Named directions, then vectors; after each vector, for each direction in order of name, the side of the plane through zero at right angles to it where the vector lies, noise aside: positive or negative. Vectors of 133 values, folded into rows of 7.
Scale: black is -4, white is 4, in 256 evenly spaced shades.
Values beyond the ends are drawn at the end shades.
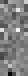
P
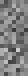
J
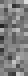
negative, positive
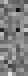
negative, negative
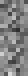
positive, negative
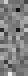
negative, negative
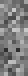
negative, positive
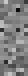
negative, negative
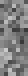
positive, negative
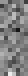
positive, negative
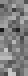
positive, negative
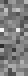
positive, positive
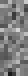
negative, positive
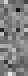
negative, negative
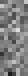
negative, positive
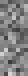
positive, negative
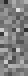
positive, positive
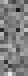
negative, negative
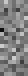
negative, negative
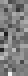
negative, negative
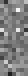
positive, positive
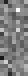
positive, positive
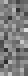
negative, negative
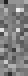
positive, positive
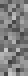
positive, negative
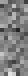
positive, negative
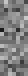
negative, negative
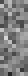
negative, positive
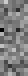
negative, negative
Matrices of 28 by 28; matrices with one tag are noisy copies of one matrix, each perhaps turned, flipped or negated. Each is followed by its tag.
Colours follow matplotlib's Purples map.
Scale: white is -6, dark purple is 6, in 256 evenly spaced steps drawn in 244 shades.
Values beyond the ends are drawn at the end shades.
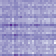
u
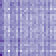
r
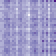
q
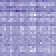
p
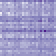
u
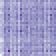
r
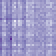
p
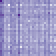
r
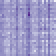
q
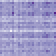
u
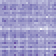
q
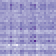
p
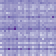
q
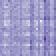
p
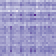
p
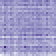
r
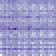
q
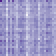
q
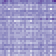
r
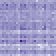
p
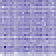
r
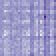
p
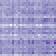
u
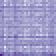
r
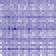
q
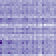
u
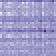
u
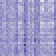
u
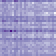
u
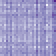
r
